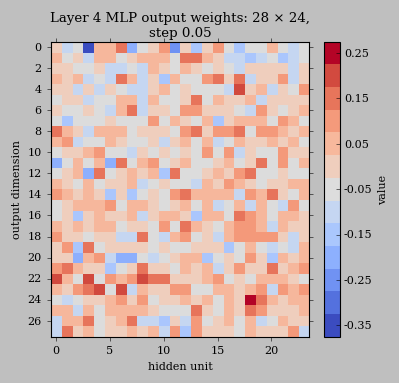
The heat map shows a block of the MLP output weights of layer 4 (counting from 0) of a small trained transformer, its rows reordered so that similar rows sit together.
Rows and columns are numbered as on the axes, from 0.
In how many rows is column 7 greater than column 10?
10
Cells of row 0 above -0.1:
17
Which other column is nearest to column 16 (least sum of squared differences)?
21
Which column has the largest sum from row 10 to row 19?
18
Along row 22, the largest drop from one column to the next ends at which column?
4
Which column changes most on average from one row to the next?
7
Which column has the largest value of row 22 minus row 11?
0
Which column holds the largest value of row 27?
1
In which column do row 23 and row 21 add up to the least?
5
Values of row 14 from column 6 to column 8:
0 -0.15 -0.05
